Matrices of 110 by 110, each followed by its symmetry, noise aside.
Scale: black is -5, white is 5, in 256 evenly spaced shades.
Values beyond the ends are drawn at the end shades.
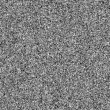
no symmetry.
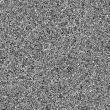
symmetric.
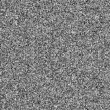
mirrored top to bottom.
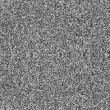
mirrored top to bottom.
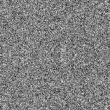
mirrored top to bottom.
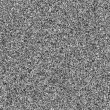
no symmetry.
